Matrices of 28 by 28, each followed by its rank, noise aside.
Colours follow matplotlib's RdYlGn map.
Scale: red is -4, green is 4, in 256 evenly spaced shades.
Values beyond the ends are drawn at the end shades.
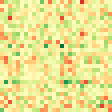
six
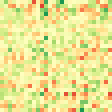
six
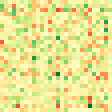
five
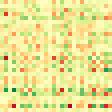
three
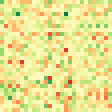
five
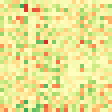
three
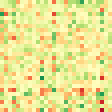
three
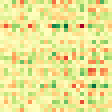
three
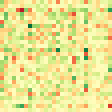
four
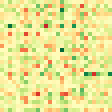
five
